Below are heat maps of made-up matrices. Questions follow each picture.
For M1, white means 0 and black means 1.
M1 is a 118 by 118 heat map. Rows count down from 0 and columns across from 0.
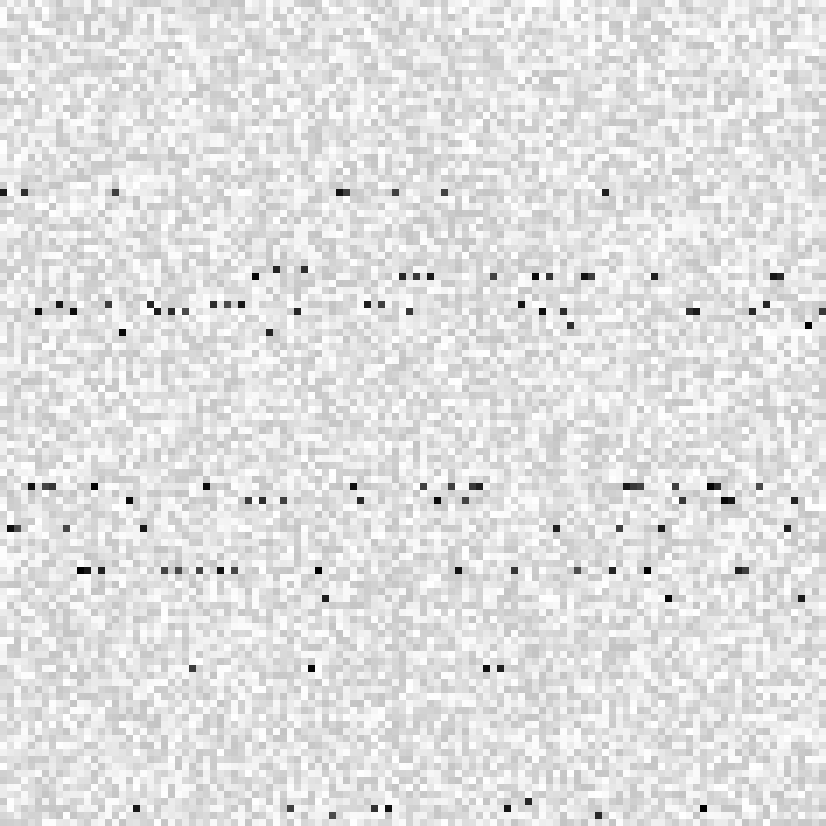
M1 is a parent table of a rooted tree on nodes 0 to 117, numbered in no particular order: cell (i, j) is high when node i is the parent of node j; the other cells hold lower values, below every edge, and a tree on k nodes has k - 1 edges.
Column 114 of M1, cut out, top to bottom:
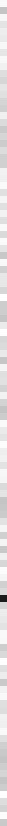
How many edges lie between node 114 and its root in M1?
2
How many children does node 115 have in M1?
6
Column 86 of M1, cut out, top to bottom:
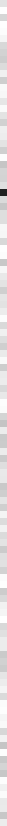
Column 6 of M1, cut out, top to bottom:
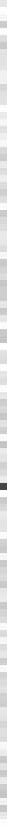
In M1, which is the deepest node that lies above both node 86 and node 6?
95
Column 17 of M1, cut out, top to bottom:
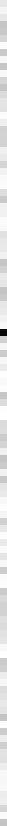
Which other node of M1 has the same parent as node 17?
38
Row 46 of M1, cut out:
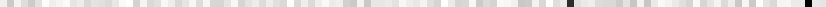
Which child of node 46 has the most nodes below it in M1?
81
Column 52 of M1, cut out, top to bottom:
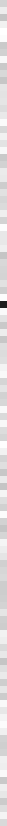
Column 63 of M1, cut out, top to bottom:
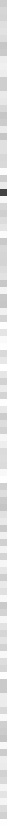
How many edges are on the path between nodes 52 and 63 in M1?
8
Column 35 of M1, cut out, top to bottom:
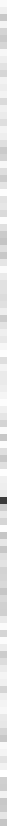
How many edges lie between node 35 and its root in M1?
4
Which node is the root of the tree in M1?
116
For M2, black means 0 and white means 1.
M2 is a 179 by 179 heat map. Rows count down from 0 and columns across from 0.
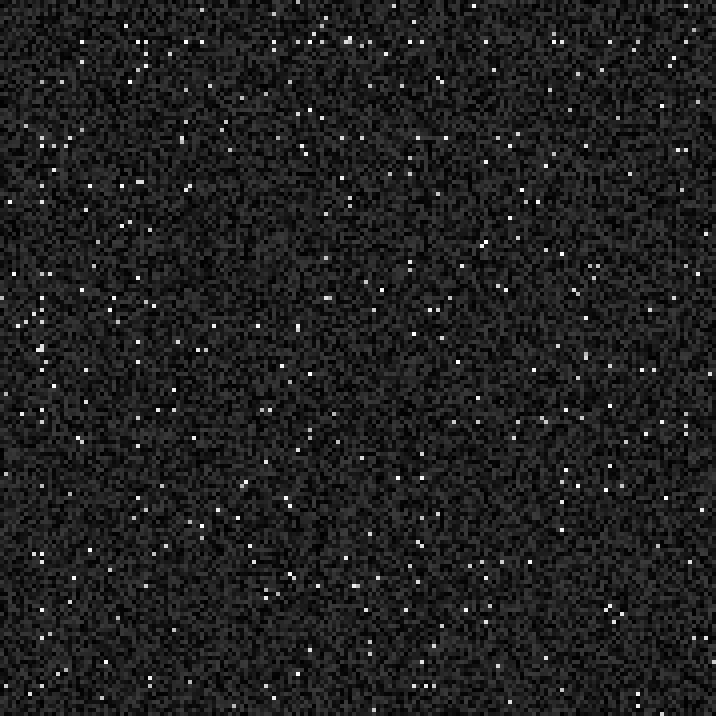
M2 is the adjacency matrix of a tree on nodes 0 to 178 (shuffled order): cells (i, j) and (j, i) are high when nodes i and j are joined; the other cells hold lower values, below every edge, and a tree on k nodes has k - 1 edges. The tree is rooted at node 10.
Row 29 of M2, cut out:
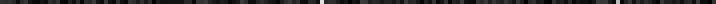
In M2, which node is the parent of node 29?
80
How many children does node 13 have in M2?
2
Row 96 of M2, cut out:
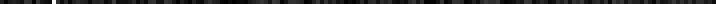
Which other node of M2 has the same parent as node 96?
42
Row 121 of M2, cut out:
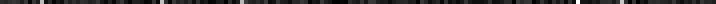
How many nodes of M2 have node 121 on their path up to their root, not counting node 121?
9
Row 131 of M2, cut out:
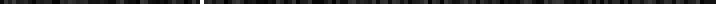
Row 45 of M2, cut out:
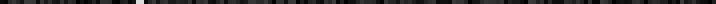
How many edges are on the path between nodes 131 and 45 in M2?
4
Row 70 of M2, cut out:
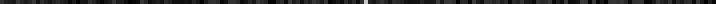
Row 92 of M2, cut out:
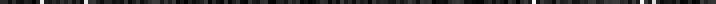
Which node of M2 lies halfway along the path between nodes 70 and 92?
152
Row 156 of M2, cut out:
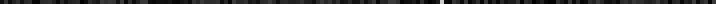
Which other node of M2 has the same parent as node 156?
84
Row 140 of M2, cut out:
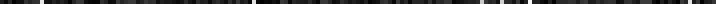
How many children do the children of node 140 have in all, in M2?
1
